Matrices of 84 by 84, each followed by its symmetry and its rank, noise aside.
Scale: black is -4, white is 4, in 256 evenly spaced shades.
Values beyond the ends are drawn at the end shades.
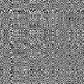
no symmetry, rank six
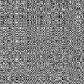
antisymmetric, rank six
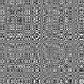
symmetric, rank three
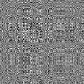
antisymmetric, rank four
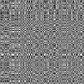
no symmetry, rank three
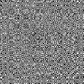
symmetric, rank six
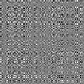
no symmetry, rank three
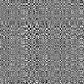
no symmetry, rank three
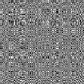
antisymmetric, rank four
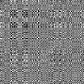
symmetric, rank three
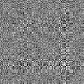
symmetric, rank four
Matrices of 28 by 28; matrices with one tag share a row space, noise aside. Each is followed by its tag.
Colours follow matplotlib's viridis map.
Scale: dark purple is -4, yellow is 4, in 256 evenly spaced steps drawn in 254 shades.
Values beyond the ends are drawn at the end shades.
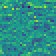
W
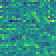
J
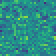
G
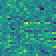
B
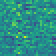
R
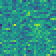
W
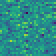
B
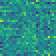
J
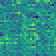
J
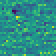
R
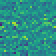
G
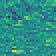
R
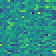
B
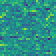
J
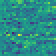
R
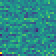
J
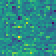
R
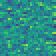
B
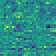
R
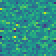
G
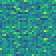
G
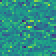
W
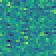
B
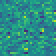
B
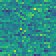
W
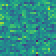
J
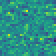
B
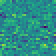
G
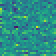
G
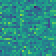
W
